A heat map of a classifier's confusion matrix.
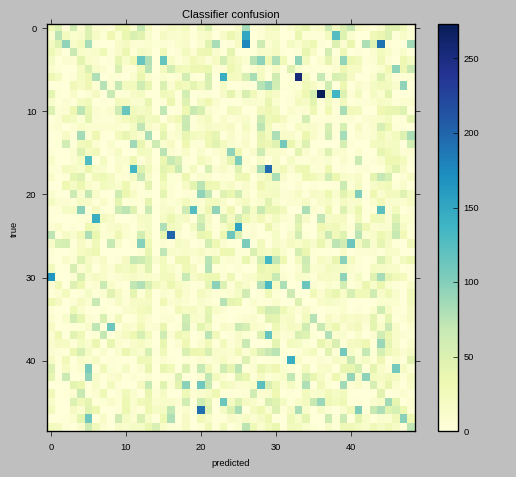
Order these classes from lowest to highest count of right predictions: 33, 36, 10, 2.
33, 36, 2, 10
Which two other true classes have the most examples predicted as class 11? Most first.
17, 14
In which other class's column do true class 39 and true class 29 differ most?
42
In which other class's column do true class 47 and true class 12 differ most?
5
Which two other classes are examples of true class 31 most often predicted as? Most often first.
29, 34
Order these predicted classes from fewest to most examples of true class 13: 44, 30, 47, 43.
43, 44, 47, 30
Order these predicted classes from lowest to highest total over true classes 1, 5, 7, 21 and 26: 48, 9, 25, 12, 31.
31, 25, 48, 9, 12
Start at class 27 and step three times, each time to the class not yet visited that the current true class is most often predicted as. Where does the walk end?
25
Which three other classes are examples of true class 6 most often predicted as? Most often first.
33, 23, 27
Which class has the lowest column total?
14
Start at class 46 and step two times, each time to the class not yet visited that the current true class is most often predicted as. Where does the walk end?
41
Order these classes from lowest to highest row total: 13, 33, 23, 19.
33, 19, 23, 13
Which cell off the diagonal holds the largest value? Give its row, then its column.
8, 36
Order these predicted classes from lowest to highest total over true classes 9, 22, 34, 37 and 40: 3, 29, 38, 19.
38, 3, 19, 29
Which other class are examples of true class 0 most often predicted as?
26
